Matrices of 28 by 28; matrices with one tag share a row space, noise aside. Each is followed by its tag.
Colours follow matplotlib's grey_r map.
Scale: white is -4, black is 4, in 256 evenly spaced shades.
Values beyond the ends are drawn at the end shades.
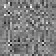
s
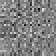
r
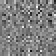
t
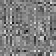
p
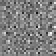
t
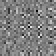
t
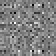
r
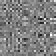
p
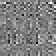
t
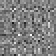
r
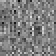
r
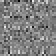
s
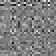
r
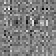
s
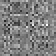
s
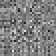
r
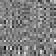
p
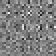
t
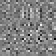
t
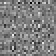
r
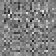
s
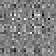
r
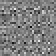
r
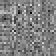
r
